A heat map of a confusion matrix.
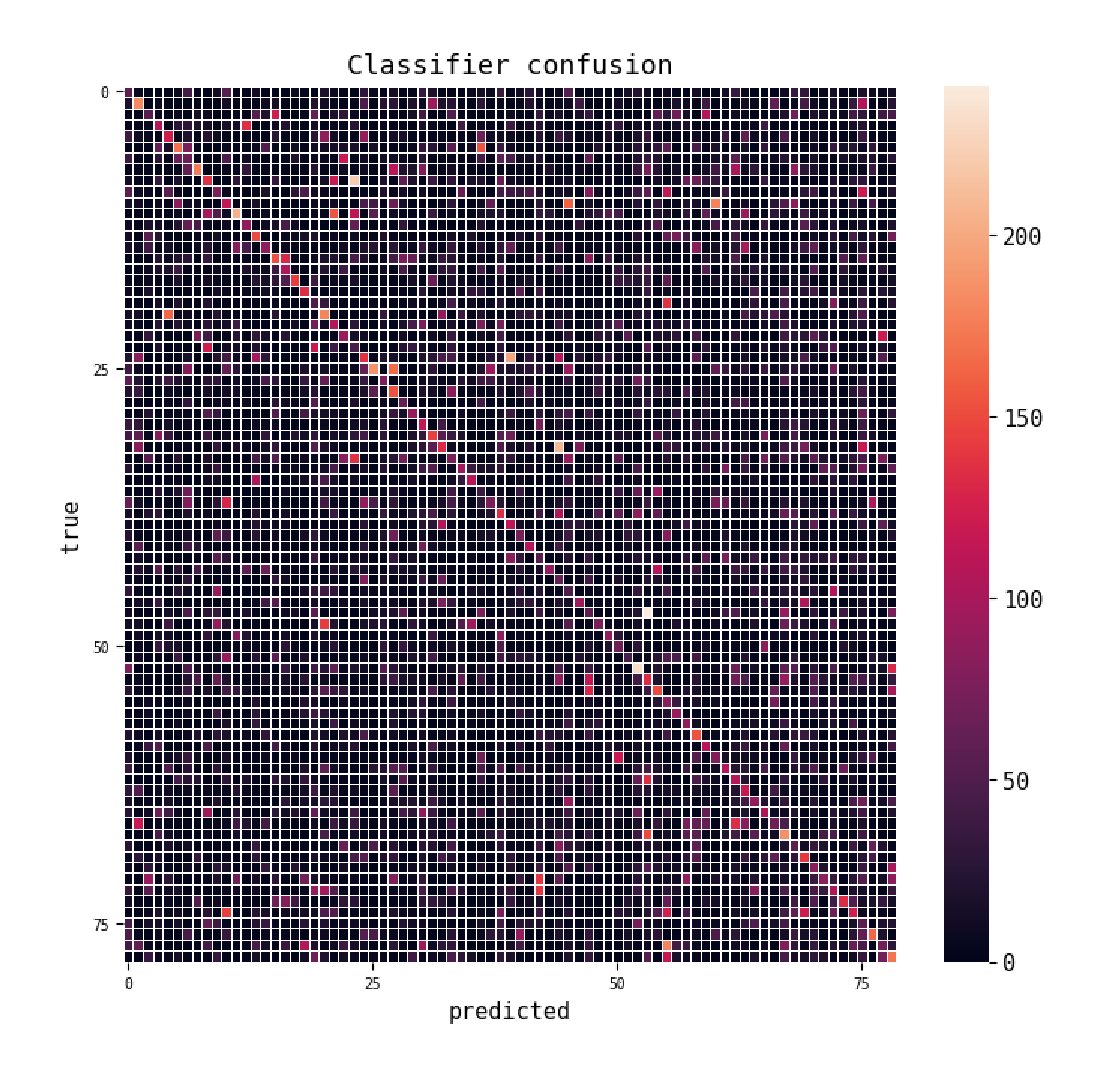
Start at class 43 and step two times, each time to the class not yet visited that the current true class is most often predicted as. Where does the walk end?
47
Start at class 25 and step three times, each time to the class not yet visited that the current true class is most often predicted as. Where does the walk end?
23
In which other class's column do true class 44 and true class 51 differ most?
10
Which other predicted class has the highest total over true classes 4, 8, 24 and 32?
44
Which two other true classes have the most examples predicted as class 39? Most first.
24, 42
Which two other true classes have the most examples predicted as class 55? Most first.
77, 19
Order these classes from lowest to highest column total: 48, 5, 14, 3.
48, 14, 5, 3
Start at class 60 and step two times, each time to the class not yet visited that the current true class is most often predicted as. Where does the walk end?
65
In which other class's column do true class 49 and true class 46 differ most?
69
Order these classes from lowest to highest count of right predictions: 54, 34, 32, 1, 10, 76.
34, 10, 32, 54, 76, 1
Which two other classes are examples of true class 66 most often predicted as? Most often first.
62, 1
